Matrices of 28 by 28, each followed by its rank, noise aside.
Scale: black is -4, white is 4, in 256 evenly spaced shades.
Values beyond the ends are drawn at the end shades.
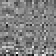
three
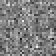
eight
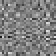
three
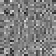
four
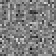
six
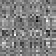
three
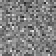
eight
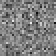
six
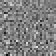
six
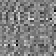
four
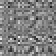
three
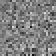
six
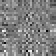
three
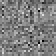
six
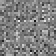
six
